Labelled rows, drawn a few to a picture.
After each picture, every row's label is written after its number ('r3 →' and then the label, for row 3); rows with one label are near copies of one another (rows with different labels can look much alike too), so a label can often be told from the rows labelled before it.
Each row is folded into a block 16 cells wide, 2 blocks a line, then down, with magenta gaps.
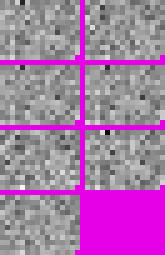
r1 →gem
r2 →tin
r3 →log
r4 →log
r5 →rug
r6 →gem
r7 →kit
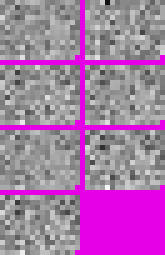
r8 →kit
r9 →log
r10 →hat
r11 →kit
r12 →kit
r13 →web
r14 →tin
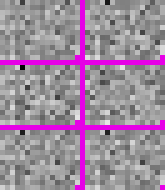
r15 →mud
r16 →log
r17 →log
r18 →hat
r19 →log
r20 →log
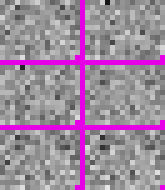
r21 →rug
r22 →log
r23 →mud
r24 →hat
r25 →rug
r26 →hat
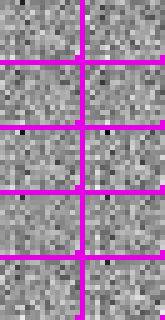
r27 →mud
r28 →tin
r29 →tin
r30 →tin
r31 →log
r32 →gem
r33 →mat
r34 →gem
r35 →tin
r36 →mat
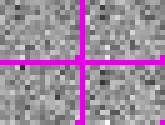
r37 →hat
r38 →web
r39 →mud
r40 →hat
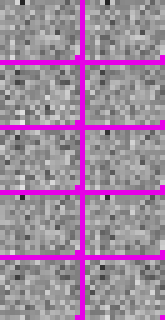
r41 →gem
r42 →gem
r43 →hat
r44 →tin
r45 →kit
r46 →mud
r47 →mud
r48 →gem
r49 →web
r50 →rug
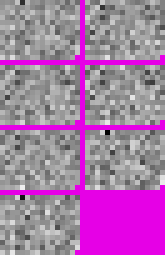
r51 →mud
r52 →rug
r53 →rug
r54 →rug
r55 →tin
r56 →gem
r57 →gem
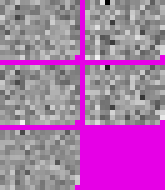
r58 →hat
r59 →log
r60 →kit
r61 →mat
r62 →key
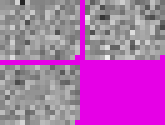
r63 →gem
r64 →web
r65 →hat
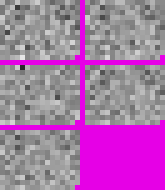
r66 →rug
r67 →kit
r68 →log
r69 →rug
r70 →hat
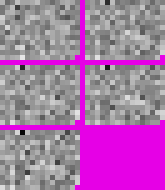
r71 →tin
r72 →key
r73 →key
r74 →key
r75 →log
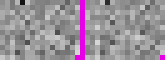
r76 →key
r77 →log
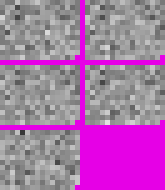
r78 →hat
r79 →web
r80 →hat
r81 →hat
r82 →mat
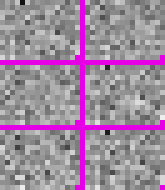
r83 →key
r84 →kit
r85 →hat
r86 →mat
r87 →hat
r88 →log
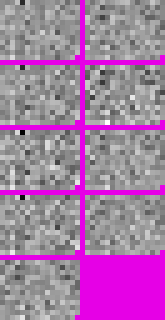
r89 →gem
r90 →web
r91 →log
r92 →rug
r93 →gem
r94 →tin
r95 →key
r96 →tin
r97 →web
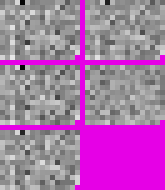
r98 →log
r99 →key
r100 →log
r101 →hat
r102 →key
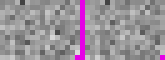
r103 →mat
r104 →mud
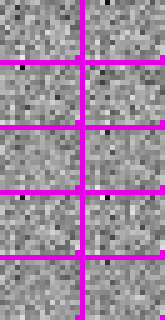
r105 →tin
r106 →key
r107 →log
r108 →web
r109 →web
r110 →mud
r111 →key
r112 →gem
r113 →tin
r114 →mat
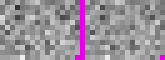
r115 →tin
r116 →kit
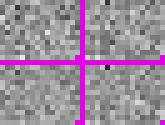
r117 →tin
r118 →mud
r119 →kit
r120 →key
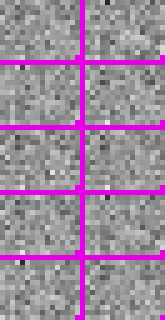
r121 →hat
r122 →key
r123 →gem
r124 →hat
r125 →kit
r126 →kit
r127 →web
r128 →mat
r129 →gem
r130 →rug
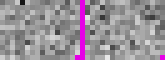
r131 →mat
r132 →web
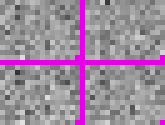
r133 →kit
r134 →mat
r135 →hat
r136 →hat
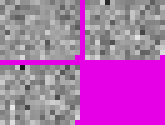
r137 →web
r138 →mat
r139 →gem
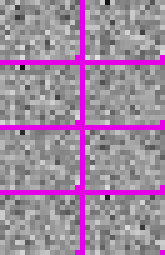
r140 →hat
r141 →mud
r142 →log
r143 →kit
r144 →key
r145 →web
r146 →web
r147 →key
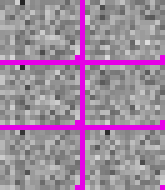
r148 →mud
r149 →kit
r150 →key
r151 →kit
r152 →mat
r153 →mat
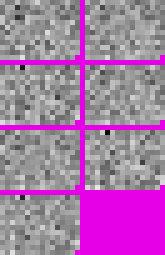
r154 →hat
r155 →kit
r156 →mat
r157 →rug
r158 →web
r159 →mud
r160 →key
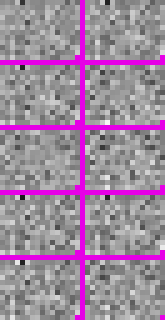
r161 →gem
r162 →gem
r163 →mat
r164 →rug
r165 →hat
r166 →web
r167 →log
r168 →mat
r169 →gem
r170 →web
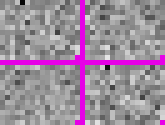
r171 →log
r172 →web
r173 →rug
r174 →mud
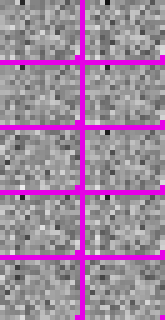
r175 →mud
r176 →mat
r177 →mud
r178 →mat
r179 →rug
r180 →mud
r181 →key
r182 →gem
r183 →hat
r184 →web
